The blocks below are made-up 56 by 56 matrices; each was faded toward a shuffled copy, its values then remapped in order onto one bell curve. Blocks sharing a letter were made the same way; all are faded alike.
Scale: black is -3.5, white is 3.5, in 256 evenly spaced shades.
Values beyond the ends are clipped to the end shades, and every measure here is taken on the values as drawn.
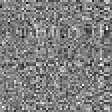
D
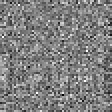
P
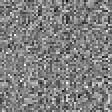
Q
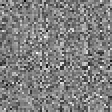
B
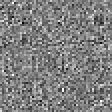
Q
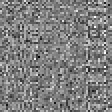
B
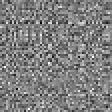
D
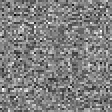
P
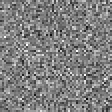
Q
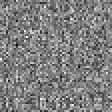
Q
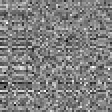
D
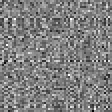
D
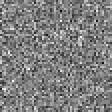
P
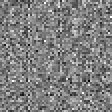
Q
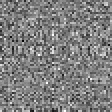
Q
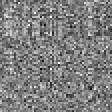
P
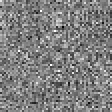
Q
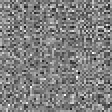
D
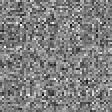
Q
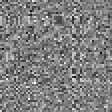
B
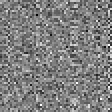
B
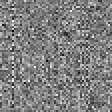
B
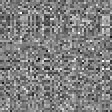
D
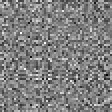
D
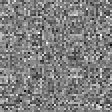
P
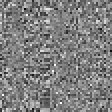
B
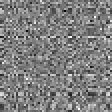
D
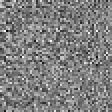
P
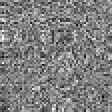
P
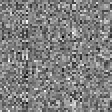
B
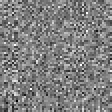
B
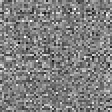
P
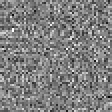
Q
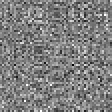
D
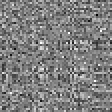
D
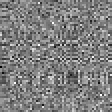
D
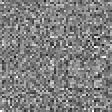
P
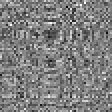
D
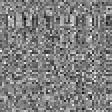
D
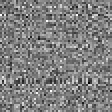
D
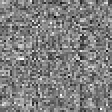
P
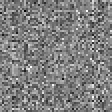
B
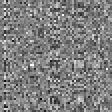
B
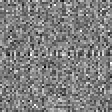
P
